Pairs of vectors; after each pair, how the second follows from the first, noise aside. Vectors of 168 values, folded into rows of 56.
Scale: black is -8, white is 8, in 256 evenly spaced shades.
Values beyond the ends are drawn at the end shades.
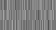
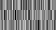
wrapped around, scaled up.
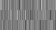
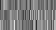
reversed, scaled up.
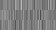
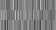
reversed, negated.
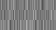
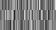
wrapped around, scaled up.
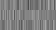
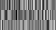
wrapped around, scaled up.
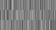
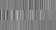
partly zeroed.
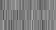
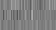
partly zeroed.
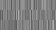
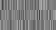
reversed, negated.
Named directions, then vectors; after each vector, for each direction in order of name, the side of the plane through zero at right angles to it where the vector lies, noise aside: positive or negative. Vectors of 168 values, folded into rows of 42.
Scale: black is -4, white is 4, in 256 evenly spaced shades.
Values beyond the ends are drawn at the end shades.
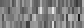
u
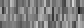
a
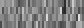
positive, negative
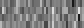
negative, positive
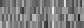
negative, positive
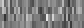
negative, negative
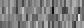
positive, negative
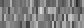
positive, positive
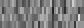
positive, negative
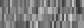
positive, positive
